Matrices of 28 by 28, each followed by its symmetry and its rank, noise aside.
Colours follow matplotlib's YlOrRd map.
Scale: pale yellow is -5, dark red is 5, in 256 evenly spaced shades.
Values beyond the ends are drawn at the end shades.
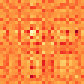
symmetric, rank two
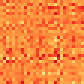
no symmetry, rank three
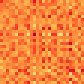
no symmetry, rank three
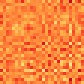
symmetric, rank two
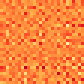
antisymmetric, rank four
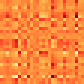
antisymmetric, rank two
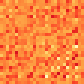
symmetric, rank four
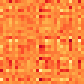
antisymmetric, rank two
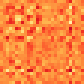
symmetric, rank two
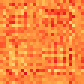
antisymmetric, rank four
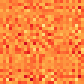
antisymmetric, rank four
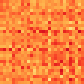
no symmetry, rank four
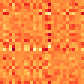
antisymmetric, rank two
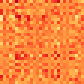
no symmetry, rank three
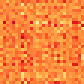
antisymmetric, rank four
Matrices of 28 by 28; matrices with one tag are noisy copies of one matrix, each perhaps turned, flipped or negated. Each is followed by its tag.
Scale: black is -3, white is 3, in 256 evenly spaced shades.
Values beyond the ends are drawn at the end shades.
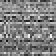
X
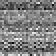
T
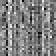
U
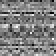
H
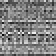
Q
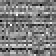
U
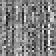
U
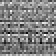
Q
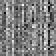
U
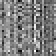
X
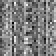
H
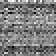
T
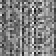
Q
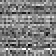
U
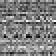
X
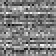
U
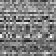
X
